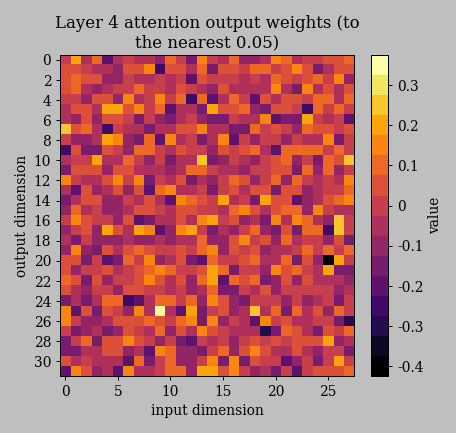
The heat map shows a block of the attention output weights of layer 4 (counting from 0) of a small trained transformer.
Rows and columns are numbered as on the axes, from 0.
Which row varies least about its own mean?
23
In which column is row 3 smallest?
22
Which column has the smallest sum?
3
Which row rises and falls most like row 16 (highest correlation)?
2
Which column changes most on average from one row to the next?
7
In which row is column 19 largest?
14
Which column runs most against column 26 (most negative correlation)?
25
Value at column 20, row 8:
0
